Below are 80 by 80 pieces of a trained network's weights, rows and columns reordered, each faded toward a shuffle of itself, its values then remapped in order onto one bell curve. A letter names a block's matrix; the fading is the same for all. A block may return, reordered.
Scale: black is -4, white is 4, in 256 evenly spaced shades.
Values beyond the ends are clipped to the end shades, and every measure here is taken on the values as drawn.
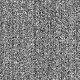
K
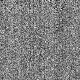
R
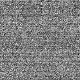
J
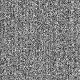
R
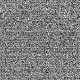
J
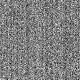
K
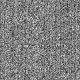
R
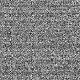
J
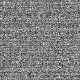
J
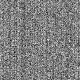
K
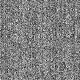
K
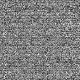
J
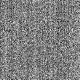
K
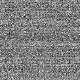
J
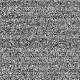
J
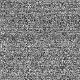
J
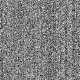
K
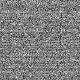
J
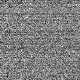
J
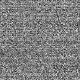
J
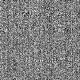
R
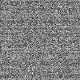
J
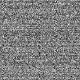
J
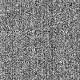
R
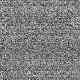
J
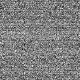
J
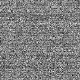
J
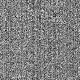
R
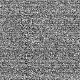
J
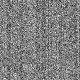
K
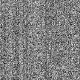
R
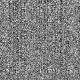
R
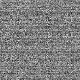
J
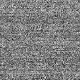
J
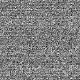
J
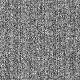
K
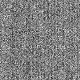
K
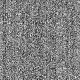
K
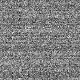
J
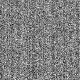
K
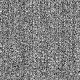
K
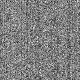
R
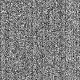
K
